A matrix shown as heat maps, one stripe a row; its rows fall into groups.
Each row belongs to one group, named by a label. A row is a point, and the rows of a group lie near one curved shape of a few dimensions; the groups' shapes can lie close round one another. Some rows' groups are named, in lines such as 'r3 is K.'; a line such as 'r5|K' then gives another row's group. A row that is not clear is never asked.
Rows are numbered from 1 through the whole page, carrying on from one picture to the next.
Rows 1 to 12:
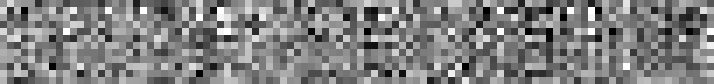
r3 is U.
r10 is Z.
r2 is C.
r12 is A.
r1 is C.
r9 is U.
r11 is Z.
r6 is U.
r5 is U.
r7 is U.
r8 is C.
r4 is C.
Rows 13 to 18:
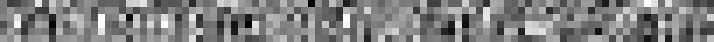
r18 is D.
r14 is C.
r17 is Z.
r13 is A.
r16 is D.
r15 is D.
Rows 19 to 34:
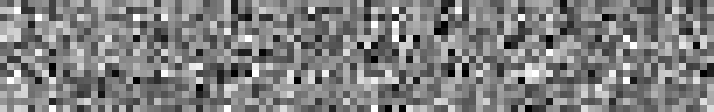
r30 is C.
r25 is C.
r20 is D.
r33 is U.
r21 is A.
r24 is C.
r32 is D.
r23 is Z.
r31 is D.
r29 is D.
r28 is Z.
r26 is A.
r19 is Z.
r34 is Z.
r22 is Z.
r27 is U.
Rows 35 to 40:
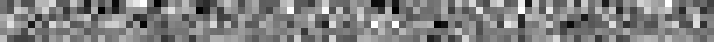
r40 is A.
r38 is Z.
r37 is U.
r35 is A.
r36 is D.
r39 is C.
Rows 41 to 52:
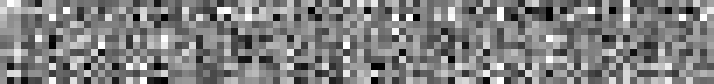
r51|U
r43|C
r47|D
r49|A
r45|Z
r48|D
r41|C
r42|U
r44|C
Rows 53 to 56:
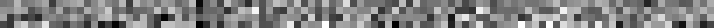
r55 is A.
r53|D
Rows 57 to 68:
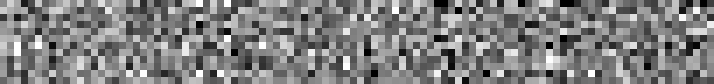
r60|D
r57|Z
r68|Z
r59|C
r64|D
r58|Z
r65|A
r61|U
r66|A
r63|U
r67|C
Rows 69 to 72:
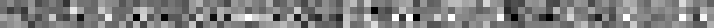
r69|C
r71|C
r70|C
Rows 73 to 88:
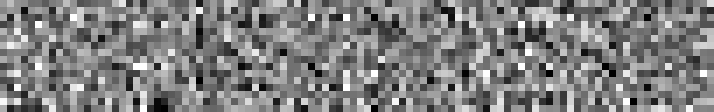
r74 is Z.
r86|C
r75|A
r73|D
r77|Z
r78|D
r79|U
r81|U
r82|A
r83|U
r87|C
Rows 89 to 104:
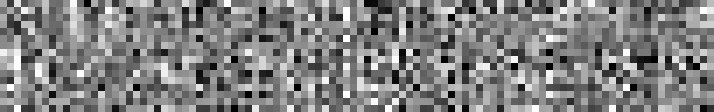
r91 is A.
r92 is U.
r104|D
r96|C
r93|C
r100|D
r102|A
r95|Z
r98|U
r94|A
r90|U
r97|D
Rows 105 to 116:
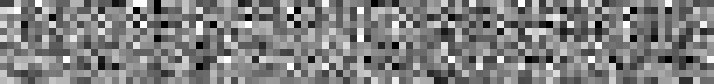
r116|Z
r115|A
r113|U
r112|U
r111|D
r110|C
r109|Z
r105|A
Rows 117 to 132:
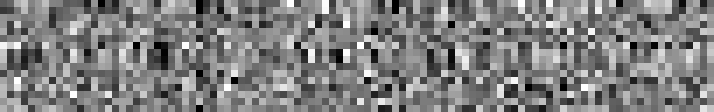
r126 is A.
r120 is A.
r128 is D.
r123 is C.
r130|C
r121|C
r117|D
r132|Z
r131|U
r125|A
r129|Z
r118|D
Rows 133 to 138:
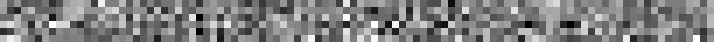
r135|D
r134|U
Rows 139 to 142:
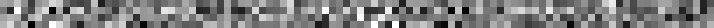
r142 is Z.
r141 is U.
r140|D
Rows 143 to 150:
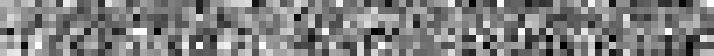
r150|U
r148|U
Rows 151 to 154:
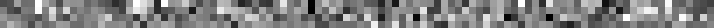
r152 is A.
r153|C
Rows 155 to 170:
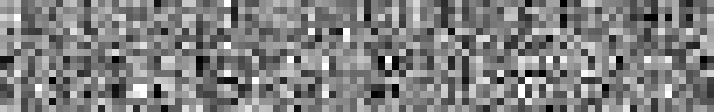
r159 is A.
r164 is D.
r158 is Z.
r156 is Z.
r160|U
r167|A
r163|D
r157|D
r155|Z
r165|Z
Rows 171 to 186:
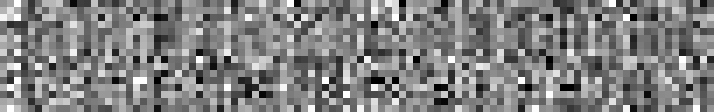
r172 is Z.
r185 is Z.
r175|C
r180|U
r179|C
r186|C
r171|D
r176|C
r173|C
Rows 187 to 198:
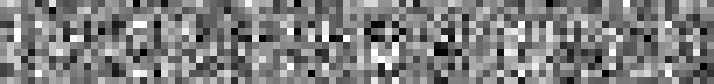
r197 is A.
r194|Z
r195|U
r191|D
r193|Z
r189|Z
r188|U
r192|A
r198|Z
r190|A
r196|D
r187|C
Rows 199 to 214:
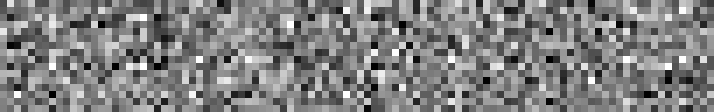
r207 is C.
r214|Z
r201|A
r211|C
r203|C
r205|U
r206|Z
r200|C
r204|A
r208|A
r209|U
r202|D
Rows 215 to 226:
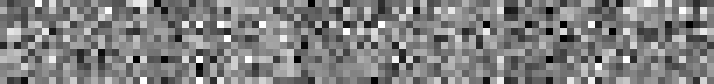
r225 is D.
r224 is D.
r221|C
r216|C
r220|Z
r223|C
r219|U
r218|U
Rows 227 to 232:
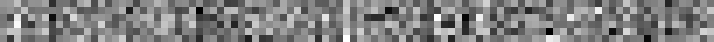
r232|A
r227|U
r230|D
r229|Z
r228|D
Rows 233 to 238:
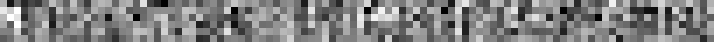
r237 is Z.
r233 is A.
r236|D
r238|D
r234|D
